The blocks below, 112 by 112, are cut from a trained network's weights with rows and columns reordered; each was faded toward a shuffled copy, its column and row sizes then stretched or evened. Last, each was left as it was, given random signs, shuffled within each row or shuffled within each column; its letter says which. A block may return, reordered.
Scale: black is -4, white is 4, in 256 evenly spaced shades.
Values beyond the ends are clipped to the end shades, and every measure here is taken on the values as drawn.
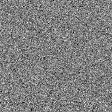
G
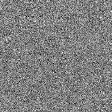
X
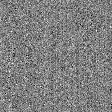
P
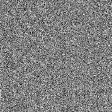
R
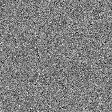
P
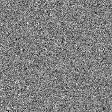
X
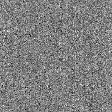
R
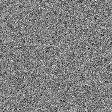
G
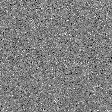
G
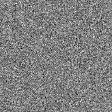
X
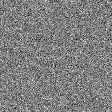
X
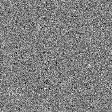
X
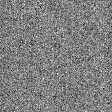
P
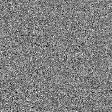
X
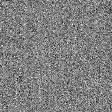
P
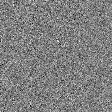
P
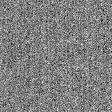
P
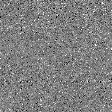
X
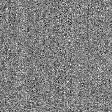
R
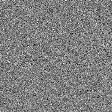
G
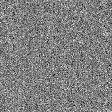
P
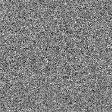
X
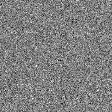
X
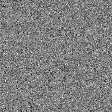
X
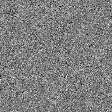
X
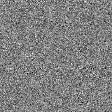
X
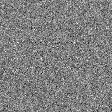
G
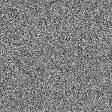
G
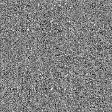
R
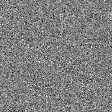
R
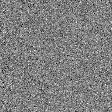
P
